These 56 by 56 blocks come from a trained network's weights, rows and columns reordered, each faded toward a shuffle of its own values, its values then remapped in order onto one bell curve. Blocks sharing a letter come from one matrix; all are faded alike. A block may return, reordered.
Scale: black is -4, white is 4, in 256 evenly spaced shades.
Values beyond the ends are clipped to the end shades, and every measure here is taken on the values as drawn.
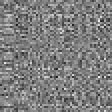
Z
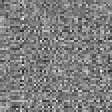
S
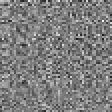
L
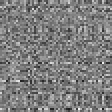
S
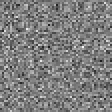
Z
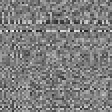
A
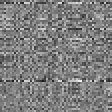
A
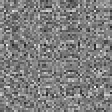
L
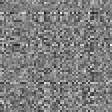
S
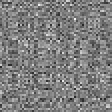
Z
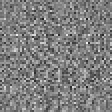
L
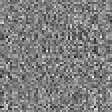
L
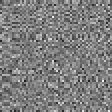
Z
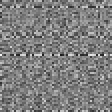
A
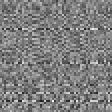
A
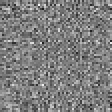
L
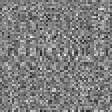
Z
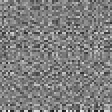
A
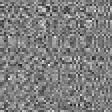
Z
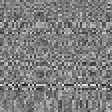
A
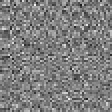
Z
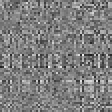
S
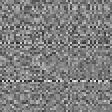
A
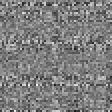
S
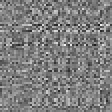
S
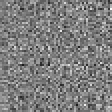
L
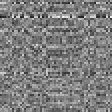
A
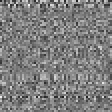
S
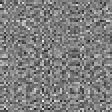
Z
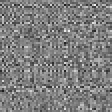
S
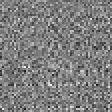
L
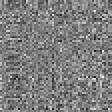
L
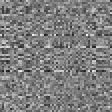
S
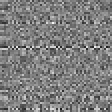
A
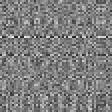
A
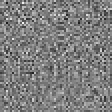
L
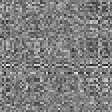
S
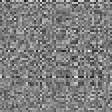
S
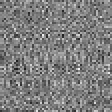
Z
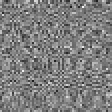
Z
